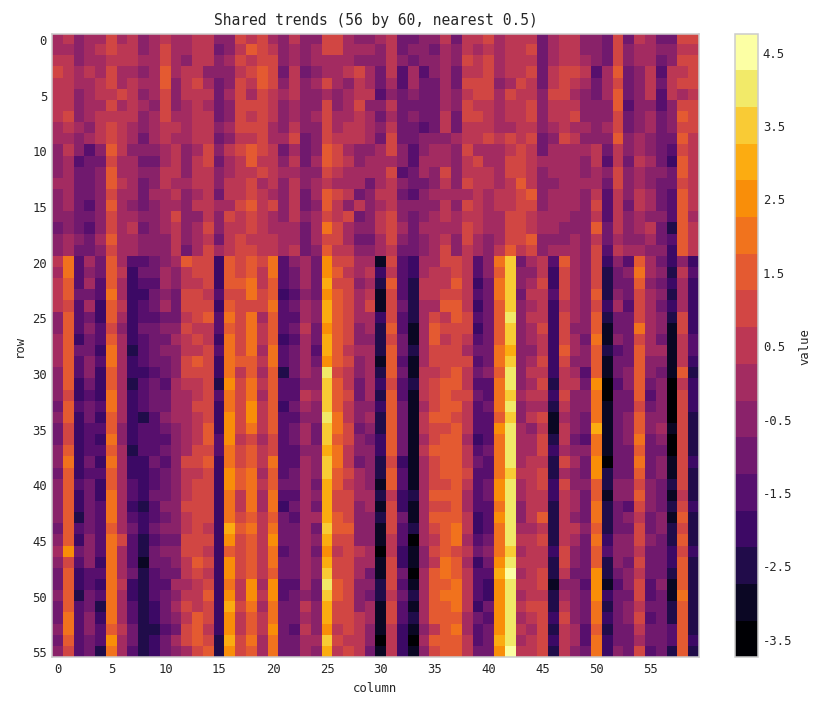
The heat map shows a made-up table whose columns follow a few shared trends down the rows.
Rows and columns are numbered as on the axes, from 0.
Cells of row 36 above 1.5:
7
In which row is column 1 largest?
46
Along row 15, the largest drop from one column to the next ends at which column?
51
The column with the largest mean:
42
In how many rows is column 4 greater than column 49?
9
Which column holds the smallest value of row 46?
30
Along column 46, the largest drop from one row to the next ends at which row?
20
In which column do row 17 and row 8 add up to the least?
57
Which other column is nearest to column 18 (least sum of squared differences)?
5
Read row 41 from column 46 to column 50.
-2 0.5 0 -1 1.5
